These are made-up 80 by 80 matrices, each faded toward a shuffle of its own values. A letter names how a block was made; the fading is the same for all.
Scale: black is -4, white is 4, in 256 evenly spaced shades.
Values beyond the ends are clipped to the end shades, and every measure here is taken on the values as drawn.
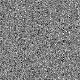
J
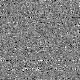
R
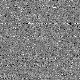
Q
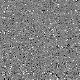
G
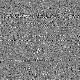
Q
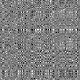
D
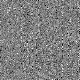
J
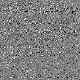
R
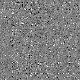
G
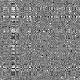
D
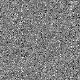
J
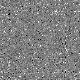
G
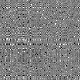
D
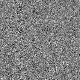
J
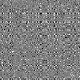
D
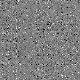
G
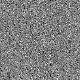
J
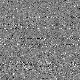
Q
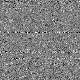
Q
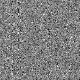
J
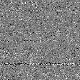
R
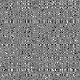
D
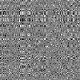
D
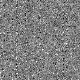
J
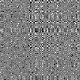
D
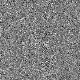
J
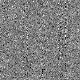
J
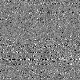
R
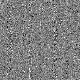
J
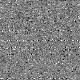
Q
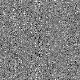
J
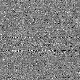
R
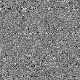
Q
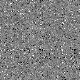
G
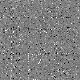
G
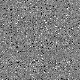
G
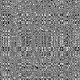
D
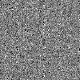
J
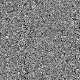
J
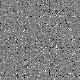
G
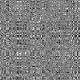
D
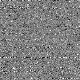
Q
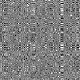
D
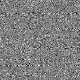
Q
